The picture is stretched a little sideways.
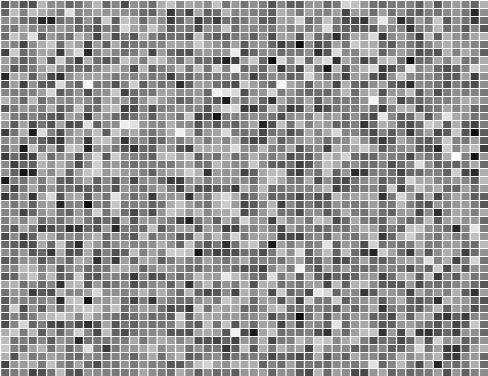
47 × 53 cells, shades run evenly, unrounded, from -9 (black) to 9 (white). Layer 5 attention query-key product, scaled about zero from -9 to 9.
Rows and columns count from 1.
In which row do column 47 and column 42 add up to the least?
42
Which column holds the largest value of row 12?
24
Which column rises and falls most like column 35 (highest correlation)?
27
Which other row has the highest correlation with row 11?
8
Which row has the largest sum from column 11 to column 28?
17
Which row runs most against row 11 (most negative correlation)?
26
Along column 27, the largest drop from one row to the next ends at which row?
12
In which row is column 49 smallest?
40
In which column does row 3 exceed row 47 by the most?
33
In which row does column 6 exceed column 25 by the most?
13
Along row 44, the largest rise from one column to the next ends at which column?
35
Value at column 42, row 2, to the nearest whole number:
2
